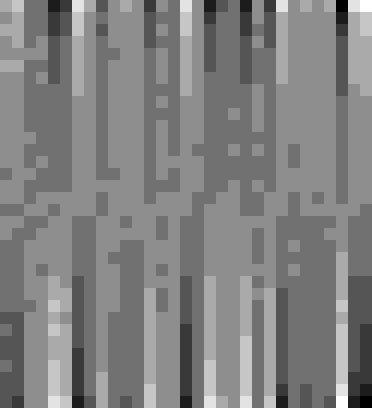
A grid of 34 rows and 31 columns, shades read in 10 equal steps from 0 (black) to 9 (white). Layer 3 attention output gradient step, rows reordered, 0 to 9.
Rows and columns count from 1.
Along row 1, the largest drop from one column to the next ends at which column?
29
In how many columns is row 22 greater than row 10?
13
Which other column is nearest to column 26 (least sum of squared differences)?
8
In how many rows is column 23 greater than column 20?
10
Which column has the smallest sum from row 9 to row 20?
21
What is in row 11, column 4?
4
